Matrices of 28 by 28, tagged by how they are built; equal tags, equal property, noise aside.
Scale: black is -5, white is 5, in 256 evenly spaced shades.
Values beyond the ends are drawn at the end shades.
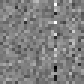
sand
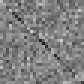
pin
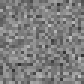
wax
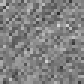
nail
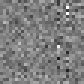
sand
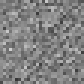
nail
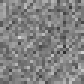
nail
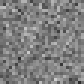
wax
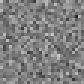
wax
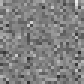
sand
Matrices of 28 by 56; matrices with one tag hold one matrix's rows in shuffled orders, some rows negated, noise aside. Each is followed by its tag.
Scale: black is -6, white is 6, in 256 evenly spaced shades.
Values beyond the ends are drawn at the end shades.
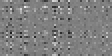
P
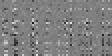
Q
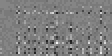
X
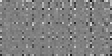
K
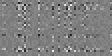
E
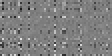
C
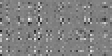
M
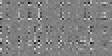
M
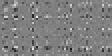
Q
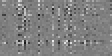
E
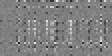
X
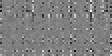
K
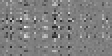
P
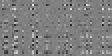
Q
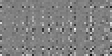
K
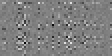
E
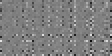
K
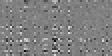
P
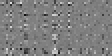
P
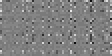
K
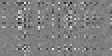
E
